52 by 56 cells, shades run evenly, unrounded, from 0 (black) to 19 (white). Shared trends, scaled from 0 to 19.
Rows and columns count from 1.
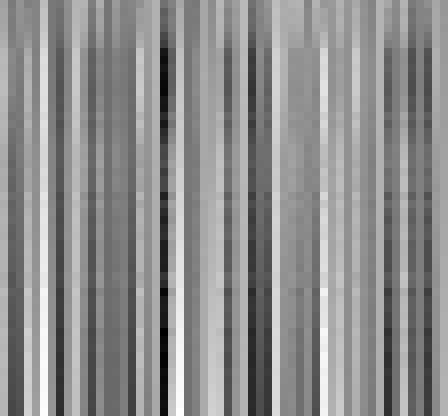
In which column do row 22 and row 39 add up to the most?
6
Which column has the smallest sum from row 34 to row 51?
21
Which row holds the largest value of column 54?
1
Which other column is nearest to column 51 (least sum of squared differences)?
43
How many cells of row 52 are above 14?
11
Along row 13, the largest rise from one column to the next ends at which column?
35
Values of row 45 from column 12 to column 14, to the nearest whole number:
5 10 8
